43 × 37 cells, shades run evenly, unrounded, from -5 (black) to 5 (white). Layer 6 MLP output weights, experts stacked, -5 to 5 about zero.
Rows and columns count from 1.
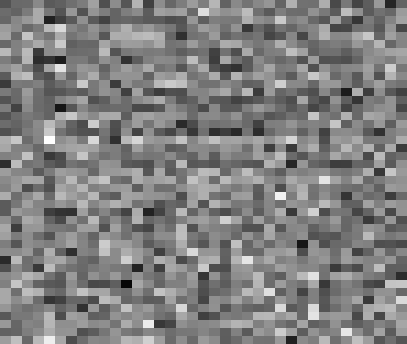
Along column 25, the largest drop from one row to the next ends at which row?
38
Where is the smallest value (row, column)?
36, 12
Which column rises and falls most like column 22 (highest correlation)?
20
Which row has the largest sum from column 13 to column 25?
18
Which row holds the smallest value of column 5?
3
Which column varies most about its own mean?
5
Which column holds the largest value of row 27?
29
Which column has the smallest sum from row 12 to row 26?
32
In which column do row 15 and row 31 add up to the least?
28
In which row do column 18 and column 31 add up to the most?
23
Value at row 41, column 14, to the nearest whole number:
4
